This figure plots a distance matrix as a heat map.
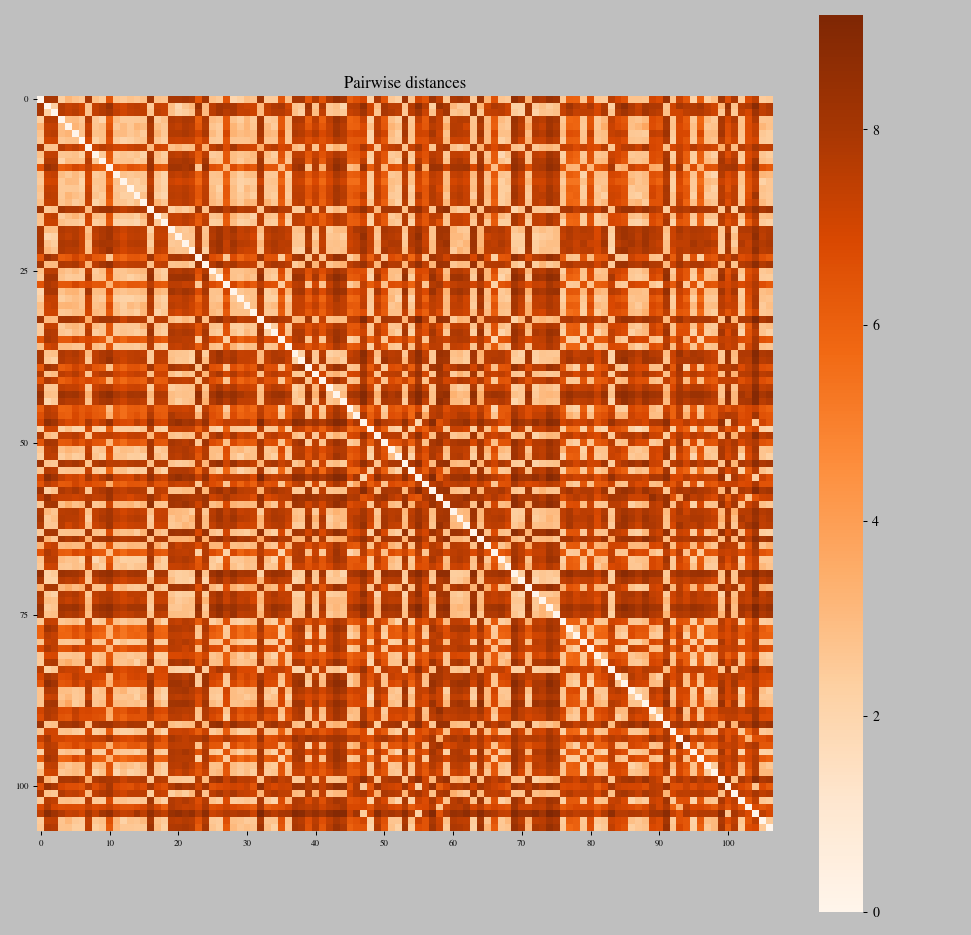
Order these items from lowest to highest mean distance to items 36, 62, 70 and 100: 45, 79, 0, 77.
79, 0, 45, 77
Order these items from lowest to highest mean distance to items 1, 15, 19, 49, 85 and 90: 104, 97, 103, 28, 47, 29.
29, 97, 28, 103, 47, 104
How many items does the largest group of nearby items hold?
47
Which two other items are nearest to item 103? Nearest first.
58, 93
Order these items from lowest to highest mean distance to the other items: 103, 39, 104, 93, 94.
94, 39, 103, 93, 104
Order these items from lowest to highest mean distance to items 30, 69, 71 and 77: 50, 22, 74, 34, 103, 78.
34, 78, 50, 22, 74, 103
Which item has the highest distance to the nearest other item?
93
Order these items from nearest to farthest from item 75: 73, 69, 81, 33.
69, 73, 81, 33
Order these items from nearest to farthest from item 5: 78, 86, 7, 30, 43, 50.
86, 30, 78, 50, 7, 43
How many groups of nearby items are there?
5
